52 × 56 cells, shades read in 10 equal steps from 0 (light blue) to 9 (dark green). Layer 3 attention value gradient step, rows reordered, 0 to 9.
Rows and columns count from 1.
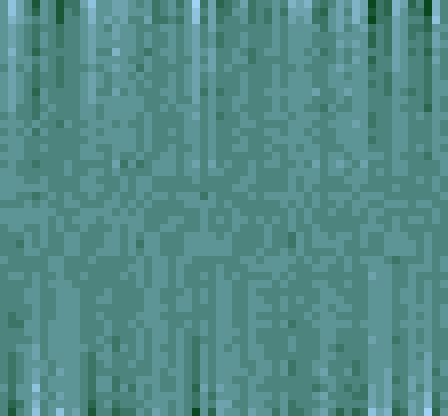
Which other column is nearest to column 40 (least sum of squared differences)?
34
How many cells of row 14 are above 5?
3
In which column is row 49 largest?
25
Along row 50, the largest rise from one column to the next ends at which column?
55
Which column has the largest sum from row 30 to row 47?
2
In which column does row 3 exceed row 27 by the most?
47
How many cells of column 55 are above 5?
4
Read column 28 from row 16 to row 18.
5 5 5
